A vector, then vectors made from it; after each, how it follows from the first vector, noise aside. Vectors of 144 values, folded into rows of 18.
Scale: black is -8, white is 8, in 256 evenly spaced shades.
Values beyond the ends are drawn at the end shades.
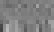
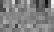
reversed, negated, scaled up.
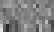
negated, scaled up.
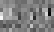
wrapped around, scaled up.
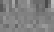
reversed, negated.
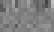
reversed, negated.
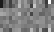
wrapped around, negated, scaled up.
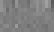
reversed, shrunk.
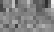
reversed, negated, scaled up.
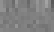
reversed, shrunk.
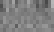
reversed, negated.
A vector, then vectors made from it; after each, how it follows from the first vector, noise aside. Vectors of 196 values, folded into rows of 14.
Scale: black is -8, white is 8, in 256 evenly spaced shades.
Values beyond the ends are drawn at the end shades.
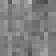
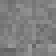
wrapped around, shrunk.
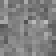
wrapped around.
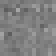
wrapped around, partly zeroed.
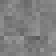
wrapped around, shrunk.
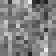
scaled up.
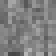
reversed.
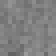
reversed, shrunk.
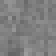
reversed, shrunk.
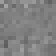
wrapped around, partly zeroed.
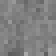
reversed, shrunk.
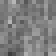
reversed.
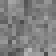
reversed.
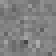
wrapped around, negated, partly zeroed.
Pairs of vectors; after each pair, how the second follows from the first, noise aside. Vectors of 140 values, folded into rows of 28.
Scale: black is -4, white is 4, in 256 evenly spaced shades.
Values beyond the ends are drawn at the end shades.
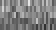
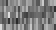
wrapped around.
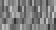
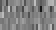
reversed, partly zeroed.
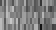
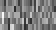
wrapped around, negated.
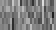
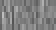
reversed, negated, shrunk.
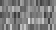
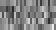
sign-scrambled.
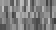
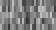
wrapped around, negated.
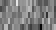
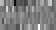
reversed, partly zeroed.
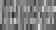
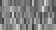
sign-scrambled.
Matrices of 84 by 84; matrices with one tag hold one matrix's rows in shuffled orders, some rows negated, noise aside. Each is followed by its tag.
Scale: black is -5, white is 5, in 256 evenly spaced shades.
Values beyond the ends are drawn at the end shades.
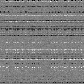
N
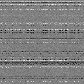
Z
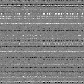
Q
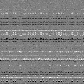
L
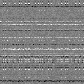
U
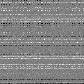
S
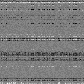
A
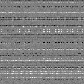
Q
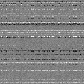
A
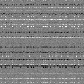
Z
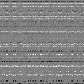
L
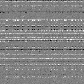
N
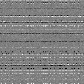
Z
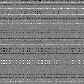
S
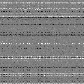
S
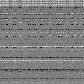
L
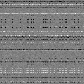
Z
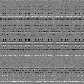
U
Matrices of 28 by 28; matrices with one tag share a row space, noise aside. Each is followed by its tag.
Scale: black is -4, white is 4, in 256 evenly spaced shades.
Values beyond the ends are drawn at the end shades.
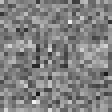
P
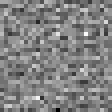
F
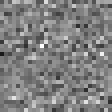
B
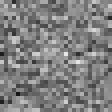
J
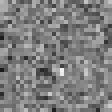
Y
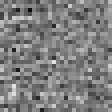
J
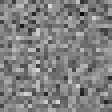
P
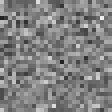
Y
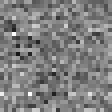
J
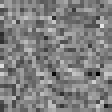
Y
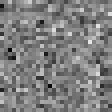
Y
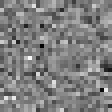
Y
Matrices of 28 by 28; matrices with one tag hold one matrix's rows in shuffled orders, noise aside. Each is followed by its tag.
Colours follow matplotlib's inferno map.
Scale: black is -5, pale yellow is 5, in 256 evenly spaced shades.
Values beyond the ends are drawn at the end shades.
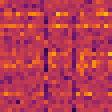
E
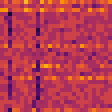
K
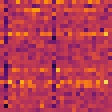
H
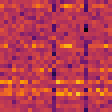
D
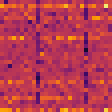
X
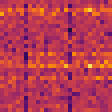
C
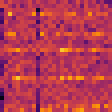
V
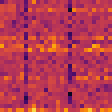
C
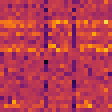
E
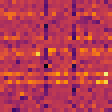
E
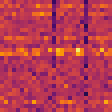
D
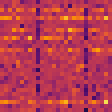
X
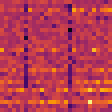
C
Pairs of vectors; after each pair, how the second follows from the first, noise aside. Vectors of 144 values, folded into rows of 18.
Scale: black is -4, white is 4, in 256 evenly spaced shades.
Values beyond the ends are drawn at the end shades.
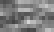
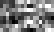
scaled up.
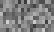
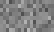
reversed, negated, shrunk.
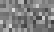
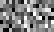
negated, scaled up.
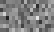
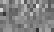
negated, partly zeroed.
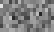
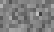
shrunk.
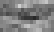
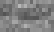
shrunk.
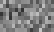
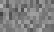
shrunk.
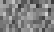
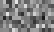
shuffled.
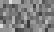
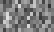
shuffled.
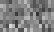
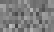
shrunk.
